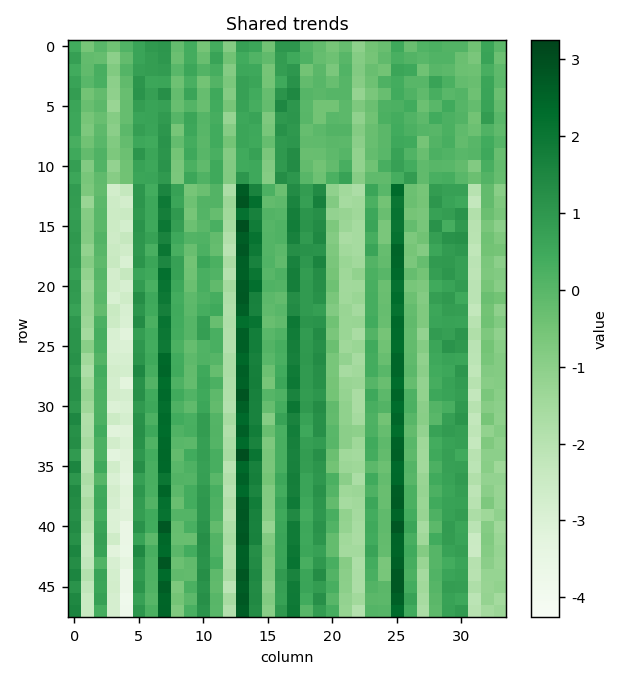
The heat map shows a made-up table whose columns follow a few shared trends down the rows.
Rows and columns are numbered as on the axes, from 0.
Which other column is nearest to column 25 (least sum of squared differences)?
13
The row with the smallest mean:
47
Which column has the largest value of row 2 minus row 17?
4
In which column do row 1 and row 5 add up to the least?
3
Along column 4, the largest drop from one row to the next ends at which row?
12
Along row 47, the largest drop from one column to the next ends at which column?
1
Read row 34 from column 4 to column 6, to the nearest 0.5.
-3 1 0.5
